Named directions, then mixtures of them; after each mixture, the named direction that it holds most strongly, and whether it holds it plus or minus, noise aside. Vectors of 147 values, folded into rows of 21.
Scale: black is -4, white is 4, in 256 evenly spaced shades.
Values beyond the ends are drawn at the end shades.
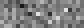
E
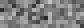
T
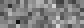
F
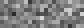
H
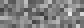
H, plus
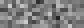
T, plus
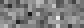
F, plus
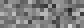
H, minus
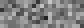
T, plus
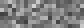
T, minus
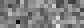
F, plus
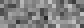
F, plus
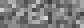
T, minus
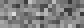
H, minus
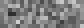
F, minus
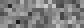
F, plus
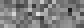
H, minus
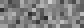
T, plus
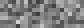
F, minus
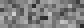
T, plus
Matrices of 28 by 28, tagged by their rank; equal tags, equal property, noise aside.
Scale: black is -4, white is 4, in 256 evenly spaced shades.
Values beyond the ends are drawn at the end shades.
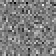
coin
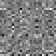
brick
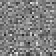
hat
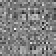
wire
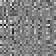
brick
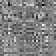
wire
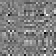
brick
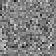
coin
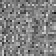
coin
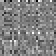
brick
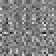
wire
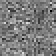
hat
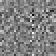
wire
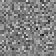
coin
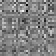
brick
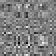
brick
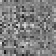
wire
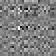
brick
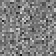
coin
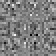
wire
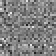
hat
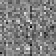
hat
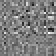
wire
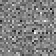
hat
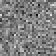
coin
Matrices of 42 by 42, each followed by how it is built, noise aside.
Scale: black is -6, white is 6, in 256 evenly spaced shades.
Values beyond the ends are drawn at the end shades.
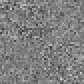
block diagonal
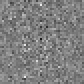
uneven columns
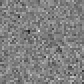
block diagonal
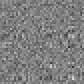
low rank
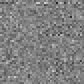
uneven rows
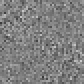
block diagonal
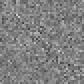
block diagonal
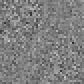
block diagonal
